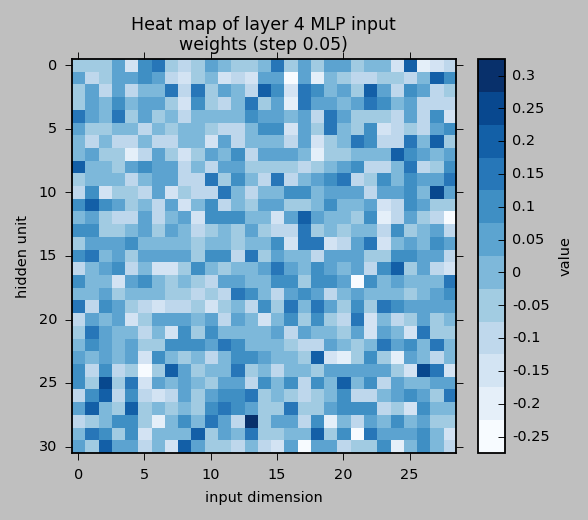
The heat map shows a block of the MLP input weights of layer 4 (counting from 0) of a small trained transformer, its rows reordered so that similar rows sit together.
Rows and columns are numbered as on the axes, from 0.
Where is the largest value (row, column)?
28, 13
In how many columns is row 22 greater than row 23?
13
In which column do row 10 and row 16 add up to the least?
7
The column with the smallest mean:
5
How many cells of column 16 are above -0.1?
22
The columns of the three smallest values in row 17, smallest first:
21, 3, 10
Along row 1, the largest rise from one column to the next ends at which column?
17
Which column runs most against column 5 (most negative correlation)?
26
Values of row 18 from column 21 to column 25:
0.05 0 0 0 -0.05
